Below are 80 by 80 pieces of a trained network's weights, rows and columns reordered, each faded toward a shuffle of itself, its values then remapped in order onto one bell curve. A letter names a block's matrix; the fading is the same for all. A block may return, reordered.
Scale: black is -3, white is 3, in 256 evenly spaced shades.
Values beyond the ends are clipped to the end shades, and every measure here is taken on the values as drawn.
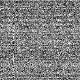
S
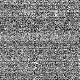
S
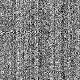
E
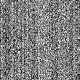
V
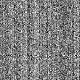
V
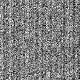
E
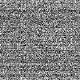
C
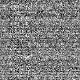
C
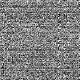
S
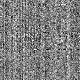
V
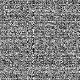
S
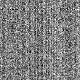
V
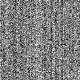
E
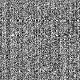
V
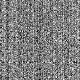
V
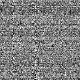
S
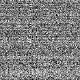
S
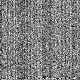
V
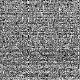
S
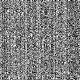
V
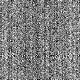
E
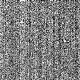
E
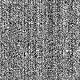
E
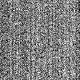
E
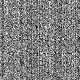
E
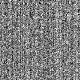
E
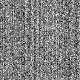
E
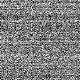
S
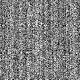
E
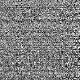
C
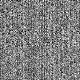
E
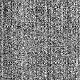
V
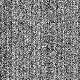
E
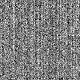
E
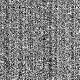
E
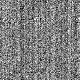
E
